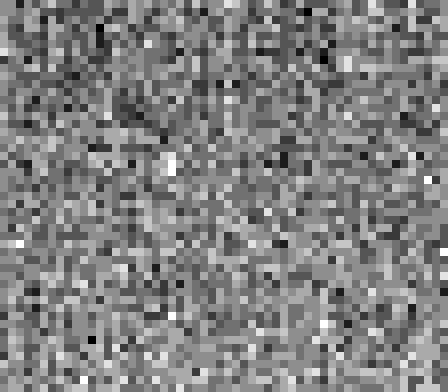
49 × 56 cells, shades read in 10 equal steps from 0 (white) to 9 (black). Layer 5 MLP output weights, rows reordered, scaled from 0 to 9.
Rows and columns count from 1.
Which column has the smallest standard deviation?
45
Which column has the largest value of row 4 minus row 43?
13
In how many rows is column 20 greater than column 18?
22
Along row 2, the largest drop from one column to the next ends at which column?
40
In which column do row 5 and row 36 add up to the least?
7
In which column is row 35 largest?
34
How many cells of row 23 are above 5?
7
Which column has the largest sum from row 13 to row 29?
17
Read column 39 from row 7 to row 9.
5 3 5
